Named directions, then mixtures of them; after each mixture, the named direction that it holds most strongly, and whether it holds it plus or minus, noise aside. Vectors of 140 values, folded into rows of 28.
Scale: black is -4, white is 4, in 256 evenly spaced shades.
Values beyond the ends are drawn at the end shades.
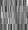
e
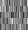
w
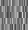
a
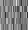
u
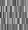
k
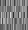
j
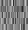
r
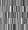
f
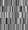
a, minus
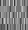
j, plus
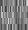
e, plus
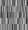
a, plus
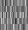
r, plus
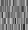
r, plus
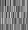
j, plus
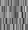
a, minus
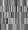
w, plus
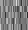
u, plus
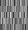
j, plus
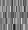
f, plus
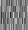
j, minus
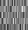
r, minus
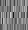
j, plus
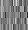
u, plus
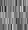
e, plus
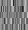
r, plus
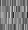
f, plus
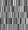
k, minus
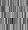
a, minus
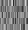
r, plus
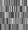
w, plus
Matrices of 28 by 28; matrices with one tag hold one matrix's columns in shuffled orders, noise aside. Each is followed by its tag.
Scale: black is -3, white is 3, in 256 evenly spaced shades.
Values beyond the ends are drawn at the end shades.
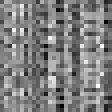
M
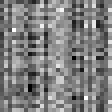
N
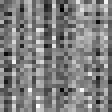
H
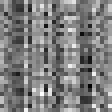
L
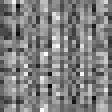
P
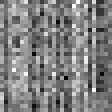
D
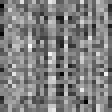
P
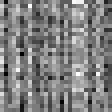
D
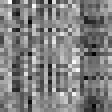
D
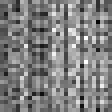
M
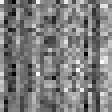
D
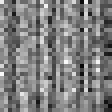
D
